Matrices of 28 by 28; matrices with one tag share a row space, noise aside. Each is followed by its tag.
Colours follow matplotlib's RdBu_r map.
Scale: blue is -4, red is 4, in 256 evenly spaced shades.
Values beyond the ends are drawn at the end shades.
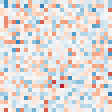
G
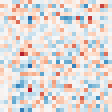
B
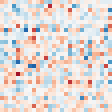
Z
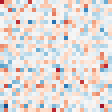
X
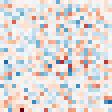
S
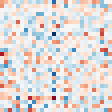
X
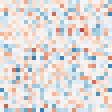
G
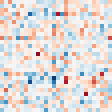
X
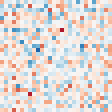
Z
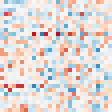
S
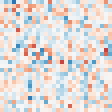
Z
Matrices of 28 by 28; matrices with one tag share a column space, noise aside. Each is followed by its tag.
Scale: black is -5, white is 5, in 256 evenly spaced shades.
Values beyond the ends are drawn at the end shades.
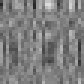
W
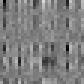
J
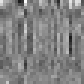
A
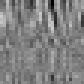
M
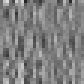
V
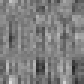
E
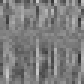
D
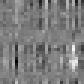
J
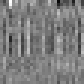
A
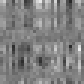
J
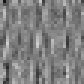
V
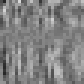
D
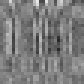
A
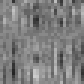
D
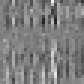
D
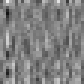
V
